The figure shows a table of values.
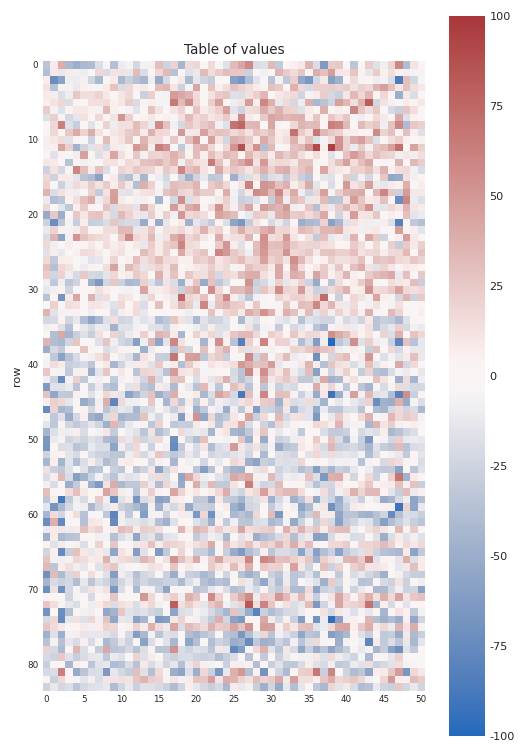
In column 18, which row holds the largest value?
31
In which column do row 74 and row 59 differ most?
1
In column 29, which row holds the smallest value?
81
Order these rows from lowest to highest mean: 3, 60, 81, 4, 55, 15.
60, 15, 81, 55, 4, 3
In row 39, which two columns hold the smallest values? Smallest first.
36, 2
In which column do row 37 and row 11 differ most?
38
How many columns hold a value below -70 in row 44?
3
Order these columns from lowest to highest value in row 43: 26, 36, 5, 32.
32, 5, 26, 36
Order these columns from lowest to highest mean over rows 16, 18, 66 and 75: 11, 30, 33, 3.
3, 11, 33, 30
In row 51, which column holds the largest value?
25
